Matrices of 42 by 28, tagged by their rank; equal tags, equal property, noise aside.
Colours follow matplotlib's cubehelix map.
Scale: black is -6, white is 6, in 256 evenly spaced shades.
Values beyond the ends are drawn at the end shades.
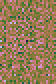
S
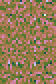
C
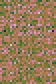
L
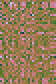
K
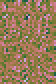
L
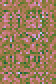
C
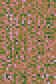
L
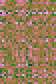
K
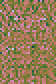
S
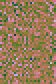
S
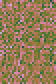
L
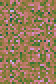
L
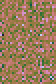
L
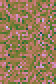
L
